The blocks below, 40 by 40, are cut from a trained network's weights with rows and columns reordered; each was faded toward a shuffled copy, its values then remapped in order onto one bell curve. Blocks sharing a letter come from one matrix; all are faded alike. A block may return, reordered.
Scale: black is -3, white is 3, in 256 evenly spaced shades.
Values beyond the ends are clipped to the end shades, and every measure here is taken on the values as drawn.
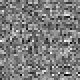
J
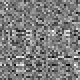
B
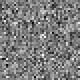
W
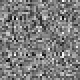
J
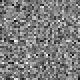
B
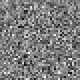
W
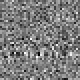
B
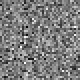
W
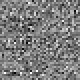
W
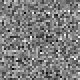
W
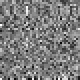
B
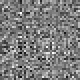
J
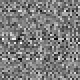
B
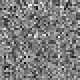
W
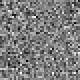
W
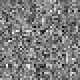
B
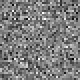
B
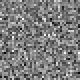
W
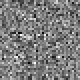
W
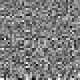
J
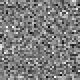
W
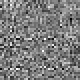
J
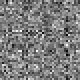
J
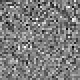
W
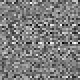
B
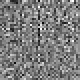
J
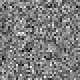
B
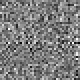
B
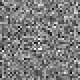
W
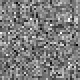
W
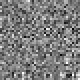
J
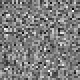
B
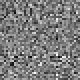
B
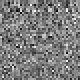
J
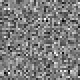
W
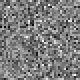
W
